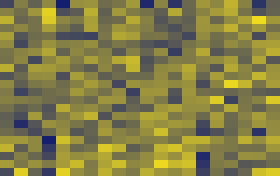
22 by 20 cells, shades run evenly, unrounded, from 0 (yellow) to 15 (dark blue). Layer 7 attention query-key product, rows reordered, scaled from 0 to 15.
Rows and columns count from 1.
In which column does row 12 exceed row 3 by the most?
19
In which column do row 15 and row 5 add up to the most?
2
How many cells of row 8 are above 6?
14
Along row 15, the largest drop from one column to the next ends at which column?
3
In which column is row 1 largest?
5
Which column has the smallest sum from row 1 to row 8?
4
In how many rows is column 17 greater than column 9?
11
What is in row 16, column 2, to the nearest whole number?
14
